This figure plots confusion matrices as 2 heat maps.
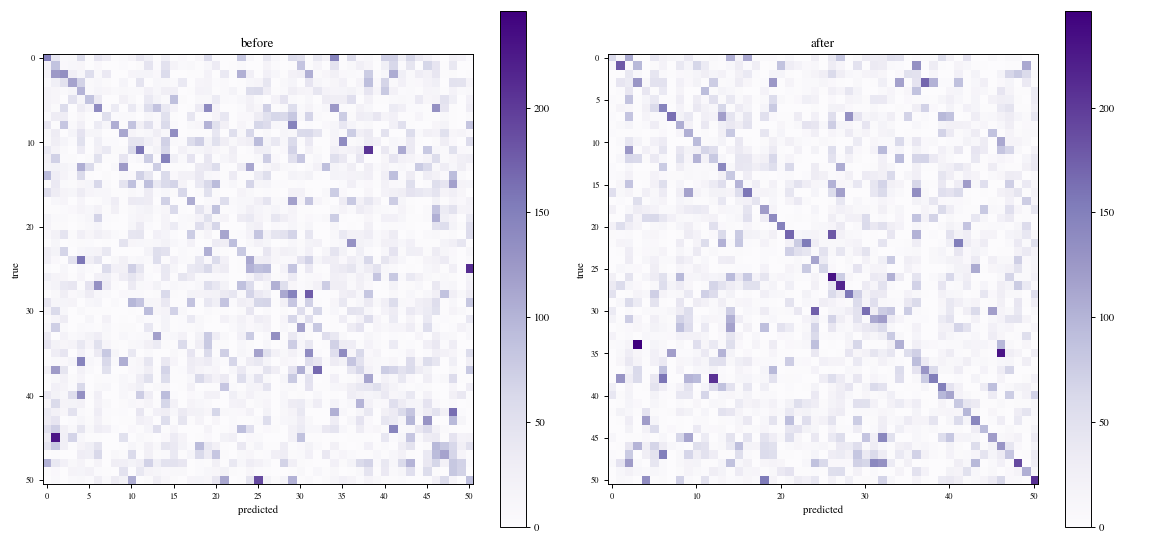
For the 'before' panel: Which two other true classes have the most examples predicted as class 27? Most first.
33, 7
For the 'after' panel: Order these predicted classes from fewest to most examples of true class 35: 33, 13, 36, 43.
43, 33, 36, 13
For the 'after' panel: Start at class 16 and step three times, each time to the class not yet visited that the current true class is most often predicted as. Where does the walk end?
26
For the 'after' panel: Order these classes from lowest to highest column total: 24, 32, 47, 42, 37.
37, 42, 47, 24, 32
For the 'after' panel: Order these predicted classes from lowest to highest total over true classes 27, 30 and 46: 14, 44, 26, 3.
44, 26, 3, 14
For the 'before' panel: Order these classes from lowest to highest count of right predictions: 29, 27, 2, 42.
42, 29, 27, 2
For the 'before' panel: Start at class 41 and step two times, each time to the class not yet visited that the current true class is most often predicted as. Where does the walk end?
32
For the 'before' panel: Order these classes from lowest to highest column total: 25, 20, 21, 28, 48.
28, 21, 20, 25, 48
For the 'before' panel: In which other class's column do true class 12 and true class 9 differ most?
14
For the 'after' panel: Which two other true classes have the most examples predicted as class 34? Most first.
3, 12
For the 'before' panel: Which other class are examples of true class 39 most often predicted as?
21
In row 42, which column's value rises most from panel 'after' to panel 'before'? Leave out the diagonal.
48
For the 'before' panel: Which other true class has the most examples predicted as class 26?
25
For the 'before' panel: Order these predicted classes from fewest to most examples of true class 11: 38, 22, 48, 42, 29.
22, 48, 29, 42, 38
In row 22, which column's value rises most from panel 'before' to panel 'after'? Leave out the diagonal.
23
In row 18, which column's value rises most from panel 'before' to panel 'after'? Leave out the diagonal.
44
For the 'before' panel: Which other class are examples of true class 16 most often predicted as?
34
